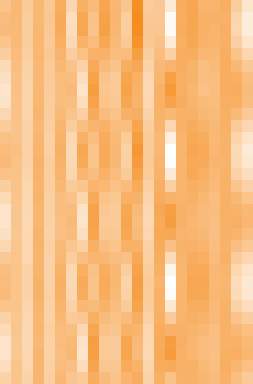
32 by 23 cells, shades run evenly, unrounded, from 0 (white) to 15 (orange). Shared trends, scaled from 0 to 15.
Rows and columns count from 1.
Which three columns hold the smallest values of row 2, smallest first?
16, 23, 7
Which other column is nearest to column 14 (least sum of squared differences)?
3
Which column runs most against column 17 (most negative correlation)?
4
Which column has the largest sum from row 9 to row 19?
13
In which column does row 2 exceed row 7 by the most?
8
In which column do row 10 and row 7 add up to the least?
1
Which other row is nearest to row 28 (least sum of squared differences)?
17
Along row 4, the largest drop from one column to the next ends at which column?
14
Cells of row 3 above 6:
19
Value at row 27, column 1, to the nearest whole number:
6
